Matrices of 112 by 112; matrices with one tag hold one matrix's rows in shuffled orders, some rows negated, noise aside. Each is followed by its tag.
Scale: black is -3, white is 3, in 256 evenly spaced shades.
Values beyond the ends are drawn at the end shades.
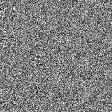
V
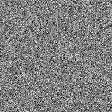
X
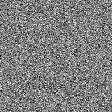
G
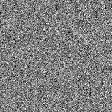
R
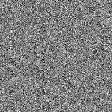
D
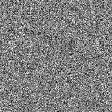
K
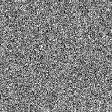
X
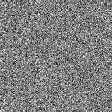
V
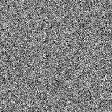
R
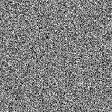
X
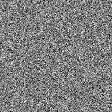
D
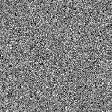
X
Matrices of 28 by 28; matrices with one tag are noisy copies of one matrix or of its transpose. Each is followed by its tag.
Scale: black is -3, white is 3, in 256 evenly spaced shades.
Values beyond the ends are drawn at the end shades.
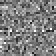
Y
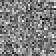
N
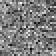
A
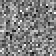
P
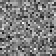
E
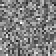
N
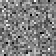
E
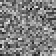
N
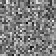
Y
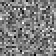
E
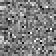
Y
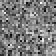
A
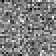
N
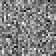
E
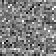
N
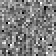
A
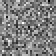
E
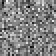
Y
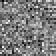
N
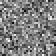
E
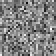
N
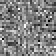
A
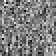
A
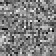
Y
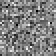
P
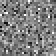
A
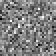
P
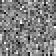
N
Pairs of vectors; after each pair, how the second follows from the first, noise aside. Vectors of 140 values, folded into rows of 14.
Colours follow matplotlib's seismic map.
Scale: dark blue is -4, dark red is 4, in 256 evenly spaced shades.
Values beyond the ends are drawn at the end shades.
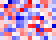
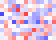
reversed, shrunk.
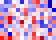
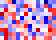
reversed, negated.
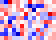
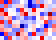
sign-scrambled.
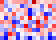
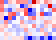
partly zeroed.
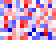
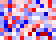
sign-scrambled.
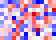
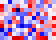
reversed, negated.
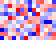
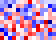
sign-scrambled.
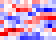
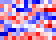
negated.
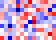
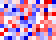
reversed, negated.
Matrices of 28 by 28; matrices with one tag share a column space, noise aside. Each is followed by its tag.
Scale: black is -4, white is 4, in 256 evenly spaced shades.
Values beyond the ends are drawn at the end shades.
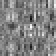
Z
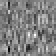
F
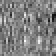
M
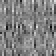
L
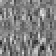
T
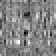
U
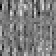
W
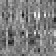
U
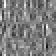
Z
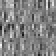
Z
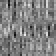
Z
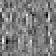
M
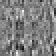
T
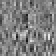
F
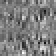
T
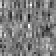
Z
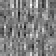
Z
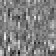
T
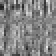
W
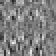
T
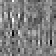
U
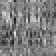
U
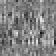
U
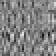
F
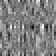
L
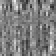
W
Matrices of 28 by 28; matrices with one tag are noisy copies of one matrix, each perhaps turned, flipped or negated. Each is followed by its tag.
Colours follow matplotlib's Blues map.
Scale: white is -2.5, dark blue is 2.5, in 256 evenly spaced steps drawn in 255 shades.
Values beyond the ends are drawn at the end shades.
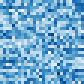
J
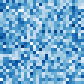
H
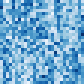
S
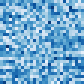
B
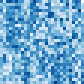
S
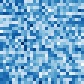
J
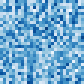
B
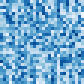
B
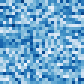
B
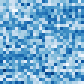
S
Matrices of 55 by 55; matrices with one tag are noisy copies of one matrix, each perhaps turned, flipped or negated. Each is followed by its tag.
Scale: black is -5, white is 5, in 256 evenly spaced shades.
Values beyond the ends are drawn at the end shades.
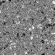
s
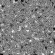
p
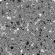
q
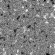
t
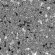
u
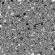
p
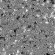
t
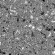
s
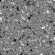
q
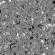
s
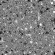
p
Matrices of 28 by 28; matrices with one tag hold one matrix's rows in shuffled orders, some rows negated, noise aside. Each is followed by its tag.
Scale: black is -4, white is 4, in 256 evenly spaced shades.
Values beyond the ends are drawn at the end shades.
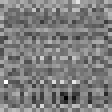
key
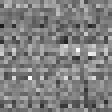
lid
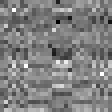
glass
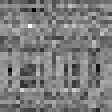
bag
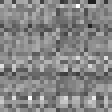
lid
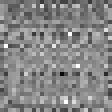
key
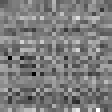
bag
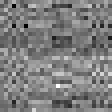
glass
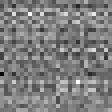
lid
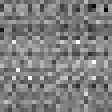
lid
